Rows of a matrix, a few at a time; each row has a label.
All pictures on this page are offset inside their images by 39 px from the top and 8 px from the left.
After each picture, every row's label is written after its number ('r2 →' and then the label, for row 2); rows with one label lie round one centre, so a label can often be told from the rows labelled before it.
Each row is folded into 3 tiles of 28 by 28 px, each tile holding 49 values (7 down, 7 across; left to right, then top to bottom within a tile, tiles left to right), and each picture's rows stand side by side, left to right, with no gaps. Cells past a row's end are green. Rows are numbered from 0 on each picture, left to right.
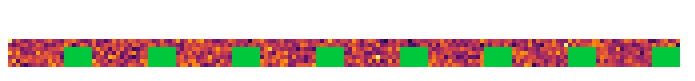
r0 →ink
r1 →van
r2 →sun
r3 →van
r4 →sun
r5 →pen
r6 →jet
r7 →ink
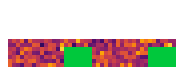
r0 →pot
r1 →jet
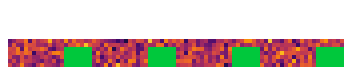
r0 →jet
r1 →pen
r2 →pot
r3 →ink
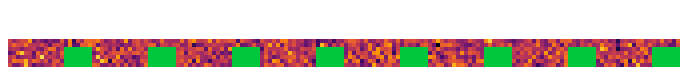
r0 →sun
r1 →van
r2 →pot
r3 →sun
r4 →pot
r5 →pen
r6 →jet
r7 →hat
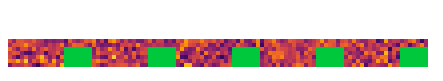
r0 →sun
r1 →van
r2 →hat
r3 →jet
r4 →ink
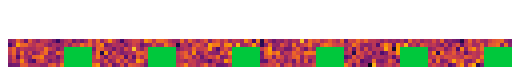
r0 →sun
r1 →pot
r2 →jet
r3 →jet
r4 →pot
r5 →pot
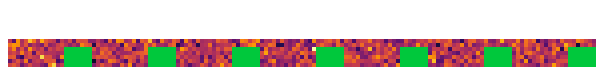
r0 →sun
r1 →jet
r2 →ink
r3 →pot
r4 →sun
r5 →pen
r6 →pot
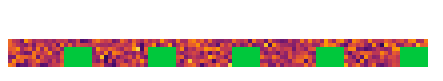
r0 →van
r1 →pot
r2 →sun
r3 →ink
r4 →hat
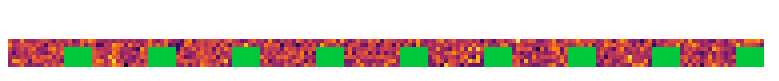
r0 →sun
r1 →van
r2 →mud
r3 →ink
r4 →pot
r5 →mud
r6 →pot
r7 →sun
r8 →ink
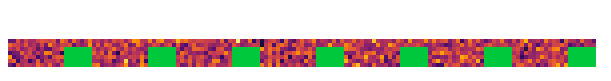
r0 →hat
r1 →ink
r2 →pen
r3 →jet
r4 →hat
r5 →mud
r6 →sun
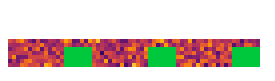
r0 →pen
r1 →pot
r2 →sun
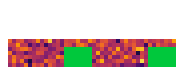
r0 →ink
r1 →mud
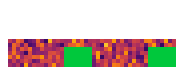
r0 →ink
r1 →pen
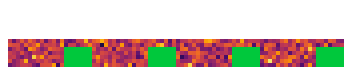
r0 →sun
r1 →pen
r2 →hat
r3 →mud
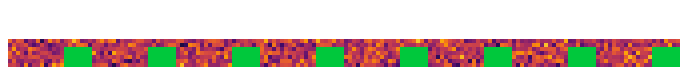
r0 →ink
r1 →pot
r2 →van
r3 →pen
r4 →mud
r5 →sun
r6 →mud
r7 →mud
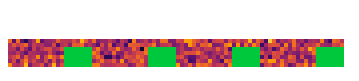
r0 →ink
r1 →pot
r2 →pen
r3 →sun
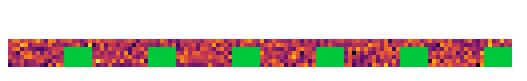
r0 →hat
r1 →mud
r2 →mud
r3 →sun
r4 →pot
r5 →pen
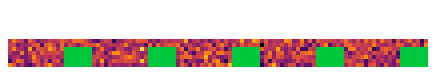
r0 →pot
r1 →mud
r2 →ink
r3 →jet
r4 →hat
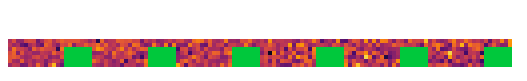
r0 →pot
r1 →hat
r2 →van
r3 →pot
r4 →hat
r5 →hat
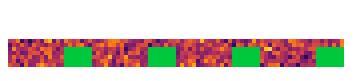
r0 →ink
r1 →sun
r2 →sun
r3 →hat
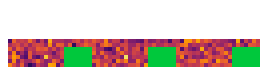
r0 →pot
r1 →sun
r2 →sun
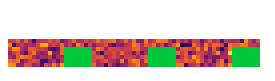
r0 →van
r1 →pot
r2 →van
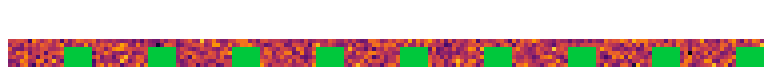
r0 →jet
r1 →sun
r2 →jet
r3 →van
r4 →hat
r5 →pot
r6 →sun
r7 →hat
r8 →pot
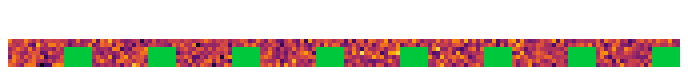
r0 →van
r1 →sun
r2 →ink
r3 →ink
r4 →jet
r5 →hat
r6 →ink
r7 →pen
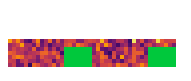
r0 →ink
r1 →ink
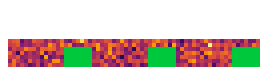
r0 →pot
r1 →hat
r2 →jet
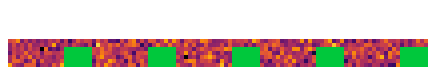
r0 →van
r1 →jet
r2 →sun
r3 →ink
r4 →jet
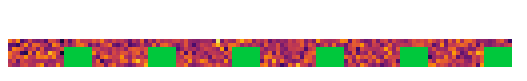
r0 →ink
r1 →ink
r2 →pot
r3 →jet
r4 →ink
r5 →van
